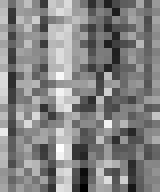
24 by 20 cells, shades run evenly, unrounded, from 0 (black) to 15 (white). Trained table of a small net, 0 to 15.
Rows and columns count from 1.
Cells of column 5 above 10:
6
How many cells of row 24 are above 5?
16
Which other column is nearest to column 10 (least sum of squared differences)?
20
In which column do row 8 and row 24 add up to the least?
15
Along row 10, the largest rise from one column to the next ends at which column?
14
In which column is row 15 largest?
5
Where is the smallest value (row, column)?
24, 11
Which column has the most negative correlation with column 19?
18
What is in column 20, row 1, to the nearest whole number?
9
